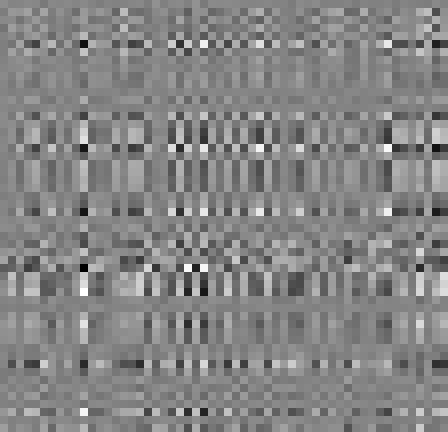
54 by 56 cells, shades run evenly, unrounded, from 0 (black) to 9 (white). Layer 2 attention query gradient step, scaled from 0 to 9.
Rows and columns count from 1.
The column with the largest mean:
53
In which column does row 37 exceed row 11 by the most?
11
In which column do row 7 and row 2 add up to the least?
24
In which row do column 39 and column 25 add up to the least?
34
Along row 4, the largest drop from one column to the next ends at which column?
55
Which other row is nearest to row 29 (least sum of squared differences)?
13
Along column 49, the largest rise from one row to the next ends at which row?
19
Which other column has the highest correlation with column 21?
36
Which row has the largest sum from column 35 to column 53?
46
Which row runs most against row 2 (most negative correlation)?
12
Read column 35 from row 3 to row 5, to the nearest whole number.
4 5 4
